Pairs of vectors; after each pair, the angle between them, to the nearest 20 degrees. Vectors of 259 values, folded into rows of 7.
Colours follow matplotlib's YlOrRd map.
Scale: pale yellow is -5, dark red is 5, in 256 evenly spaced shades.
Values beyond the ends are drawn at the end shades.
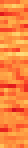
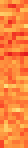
140 degrees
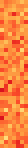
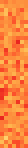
60 degrees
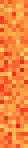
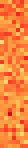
120 degrees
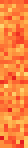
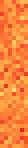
120 degrees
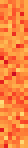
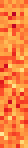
60 degrees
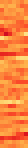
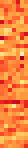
140 degrees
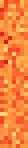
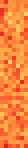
60 degrees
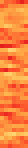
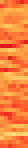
20 degrees
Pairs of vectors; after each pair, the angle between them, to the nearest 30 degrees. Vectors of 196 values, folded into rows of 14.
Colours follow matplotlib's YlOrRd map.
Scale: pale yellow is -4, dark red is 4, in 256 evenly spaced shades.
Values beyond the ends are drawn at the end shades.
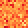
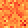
150 degrees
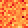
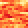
90 degrees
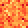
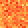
150 degrees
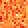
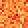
120 degrees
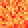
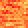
60 degrees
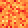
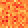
150 degrees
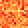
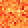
30 degrees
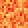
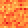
150 degrees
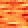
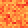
120 degrees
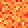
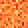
120 degrees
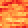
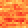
150 degrees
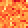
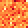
30 degrees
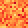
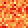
150 degrees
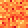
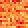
150 degrees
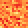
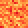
150 degrees
